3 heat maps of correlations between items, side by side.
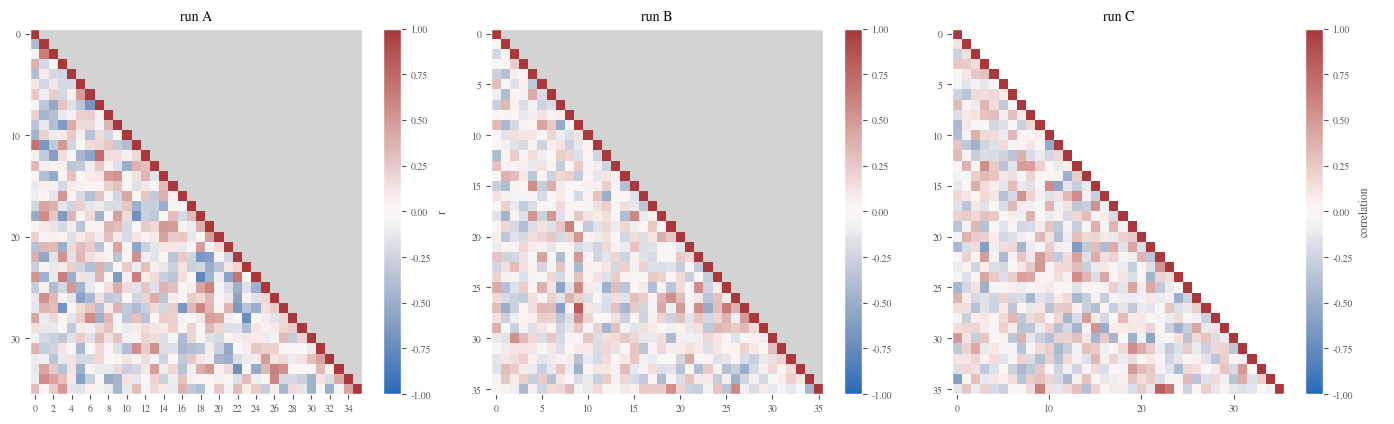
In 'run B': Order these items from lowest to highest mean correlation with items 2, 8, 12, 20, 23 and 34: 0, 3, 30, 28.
0, 28, 3, 30
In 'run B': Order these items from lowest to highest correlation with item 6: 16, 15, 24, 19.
19, 16, 24, 15
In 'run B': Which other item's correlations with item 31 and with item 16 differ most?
12
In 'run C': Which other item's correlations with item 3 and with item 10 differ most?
21
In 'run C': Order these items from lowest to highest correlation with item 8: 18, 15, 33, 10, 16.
33, 15, 10, 16, 18
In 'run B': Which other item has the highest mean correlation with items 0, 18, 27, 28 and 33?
9
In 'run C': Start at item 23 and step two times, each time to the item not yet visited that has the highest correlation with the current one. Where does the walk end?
22
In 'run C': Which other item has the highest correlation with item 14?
28
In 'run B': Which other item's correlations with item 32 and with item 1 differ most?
15
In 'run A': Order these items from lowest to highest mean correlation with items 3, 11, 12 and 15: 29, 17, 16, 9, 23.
17, 9, 23, 29, 16
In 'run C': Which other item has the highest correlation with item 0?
30
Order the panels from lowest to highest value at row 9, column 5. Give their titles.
run C, run A, run B
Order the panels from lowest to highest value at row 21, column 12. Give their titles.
run A, run C, run B
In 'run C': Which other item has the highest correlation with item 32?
15
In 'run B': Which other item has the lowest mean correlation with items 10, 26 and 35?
34
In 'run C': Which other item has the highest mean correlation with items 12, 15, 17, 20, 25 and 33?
19
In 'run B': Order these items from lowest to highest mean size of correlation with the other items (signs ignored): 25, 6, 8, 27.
8, 6, 25, 27
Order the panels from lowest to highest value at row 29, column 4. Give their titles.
run A, run B, run C
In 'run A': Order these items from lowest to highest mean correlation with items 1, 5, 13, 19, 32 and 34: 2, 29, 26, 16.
16, 29, 2, 26
